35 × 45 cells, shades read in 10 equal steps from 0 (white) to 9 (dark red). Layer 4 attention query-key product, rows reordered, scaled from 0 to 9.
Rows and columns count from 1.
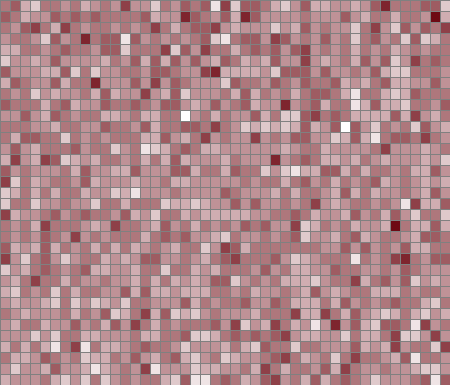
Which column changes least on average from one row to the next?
3
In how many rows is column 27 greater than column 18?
14
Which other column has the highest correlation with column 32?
42
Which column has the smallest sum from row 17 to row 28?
2
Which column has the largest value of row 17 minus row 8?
1
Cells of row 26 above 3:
31
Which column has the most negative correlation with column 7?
28
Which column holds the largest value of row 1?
39
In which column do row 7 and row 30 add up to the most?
22
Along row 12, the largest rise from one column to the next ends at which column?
36
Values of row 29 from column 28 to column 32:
5 5 7 3 3
